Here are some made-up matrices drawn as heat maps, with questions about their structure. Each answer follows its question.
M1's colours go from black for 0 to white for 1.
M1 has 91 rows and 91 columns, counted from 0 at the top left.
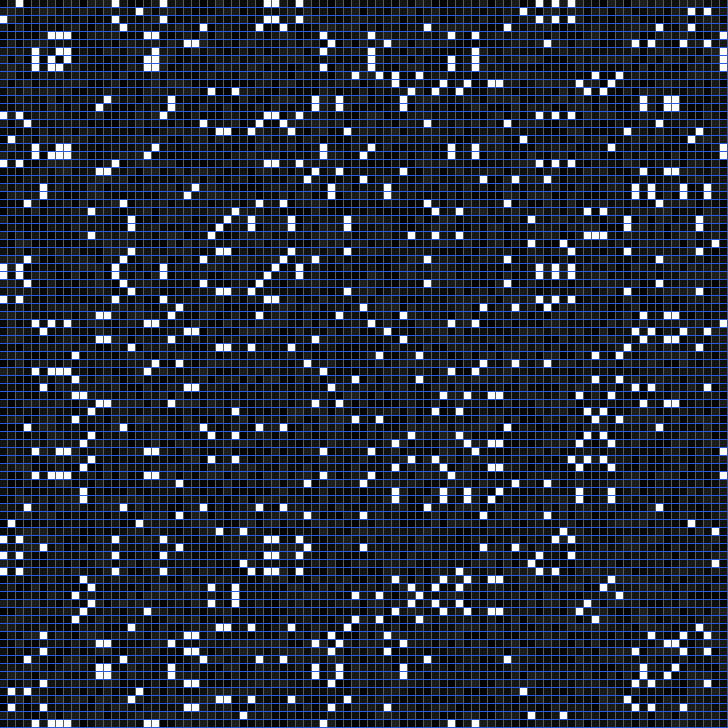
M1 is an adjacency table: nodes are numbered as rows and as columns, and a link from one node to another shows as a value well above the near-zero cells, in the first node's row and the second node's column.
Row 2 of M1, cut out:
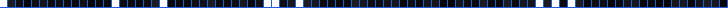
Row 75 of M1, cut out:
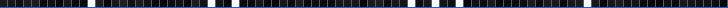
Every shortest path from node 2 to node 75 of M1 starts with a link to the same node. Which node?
node 71
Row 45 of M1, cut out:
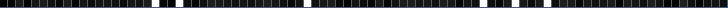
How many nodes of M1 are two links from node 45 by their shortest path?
10
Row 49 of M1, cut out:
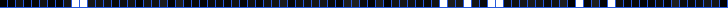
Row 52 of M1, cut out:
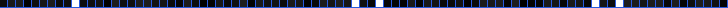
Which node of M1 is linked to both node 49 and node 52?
node 9
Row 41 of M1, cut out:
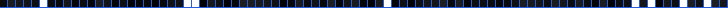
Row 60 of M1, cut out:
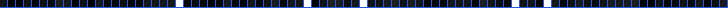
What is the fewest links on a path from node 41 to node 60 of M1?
3
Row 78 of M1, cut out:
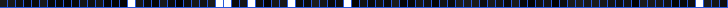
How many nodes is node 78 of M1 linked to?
7
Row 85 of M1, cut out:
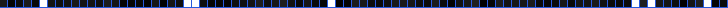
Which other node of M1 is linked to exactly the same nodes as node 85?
node 48
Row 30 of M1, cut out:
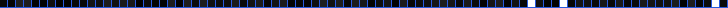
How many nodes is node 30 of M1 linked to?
3
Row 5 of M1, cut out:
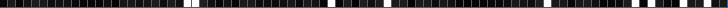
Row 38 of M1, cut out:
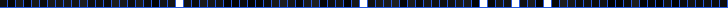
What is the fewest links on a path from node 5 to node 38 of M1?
2
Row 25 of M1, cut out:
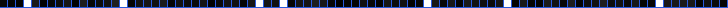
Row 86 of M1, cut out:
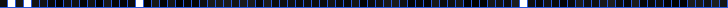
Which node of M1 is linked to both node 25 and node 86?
node 3
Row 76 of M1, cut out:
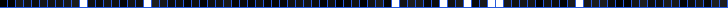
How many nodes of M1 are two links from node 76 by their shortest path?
10
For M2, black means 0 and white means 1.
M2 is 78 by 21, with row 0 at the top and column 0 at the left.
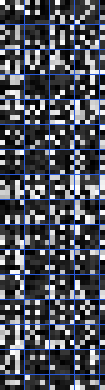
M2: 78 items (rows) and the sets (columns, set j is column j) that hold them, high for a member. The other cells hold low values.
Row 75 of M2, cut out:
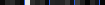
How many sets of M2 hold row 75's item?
1
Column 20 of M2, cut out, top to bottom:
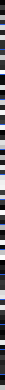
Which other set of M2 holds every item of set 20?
14
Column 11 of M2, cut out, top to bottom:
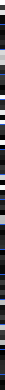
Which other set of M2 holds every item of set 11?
7
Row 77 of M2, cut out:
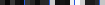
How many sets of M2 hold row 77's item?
5
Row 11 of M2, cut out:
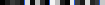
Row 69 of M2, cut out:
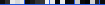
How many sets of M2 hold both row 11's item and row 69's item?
1
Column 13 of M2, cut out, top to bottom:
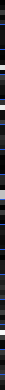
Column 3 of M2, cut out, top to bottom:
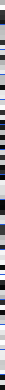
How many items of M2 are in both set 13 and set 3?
5
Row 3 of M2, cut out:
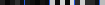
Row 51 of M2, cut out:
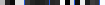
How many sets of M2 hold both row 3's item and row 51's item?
4
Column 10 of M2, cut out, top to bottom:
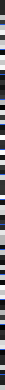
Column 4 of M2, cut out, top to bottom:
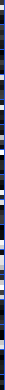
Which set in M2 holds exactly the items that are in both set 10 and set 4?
9
